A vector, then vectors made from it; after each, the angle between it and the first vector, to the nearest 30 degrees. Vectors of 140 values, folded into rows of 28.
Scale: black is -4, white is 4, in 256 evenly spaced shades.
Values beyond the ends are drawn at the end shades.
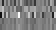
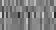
150 degrees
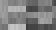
90 degrees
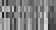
90 degrees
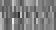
120 degrees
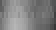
90 degrees
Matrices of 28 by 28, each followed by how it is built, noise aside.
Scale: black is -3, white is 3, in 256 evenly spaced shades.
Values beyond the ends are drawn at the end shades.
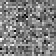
blocks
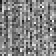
blocks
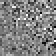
upper triangular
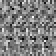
repeating columns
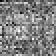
blocks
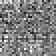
blocks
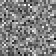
repeating rows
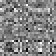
low rank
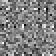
low rank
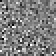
lower triangular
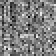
blocks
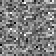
repeating rows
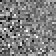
lower triangular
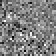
lower triangular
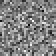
repeating columns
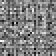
blocks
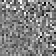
upper triangular
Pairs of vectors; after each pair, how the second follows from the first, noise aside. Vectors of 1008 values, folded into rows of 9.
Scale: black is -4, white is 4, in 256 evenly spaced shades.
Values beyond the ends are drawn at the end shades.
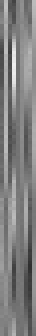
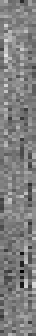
reversed, negated, partly zeroed.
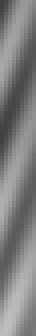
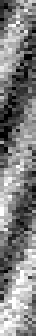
scaled up.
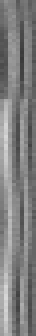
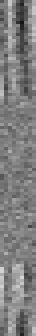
wrapped around, negated, partly zeroed.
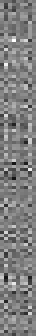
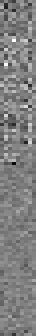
partly zeroed.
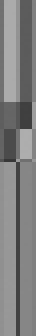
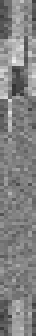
wrapped around, negated, partly zeroed.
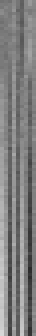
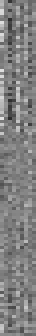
wrapped around, negated, partly zeroed.
